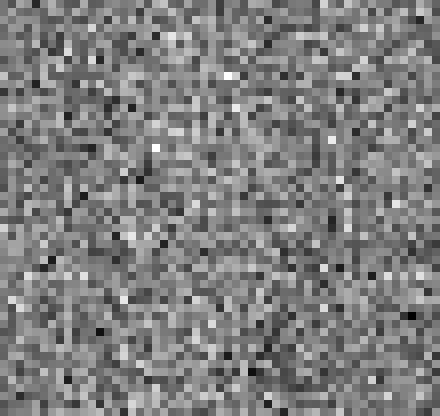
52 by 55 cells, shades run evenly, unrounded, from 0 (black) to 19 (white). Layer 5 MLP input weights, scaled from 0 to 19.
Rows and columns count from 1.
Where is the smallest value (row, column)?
40, 52
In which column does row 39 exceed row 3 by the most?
34
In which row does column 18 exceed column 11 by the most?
25
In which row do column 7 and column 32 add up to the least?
47
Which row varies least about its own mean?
36
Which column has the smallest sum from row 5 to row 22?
45
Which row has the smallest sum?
32
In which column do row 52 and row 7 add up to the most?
43
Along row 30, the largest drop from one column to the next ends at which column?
15
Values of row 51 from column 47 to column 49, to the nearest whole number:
7 8 9
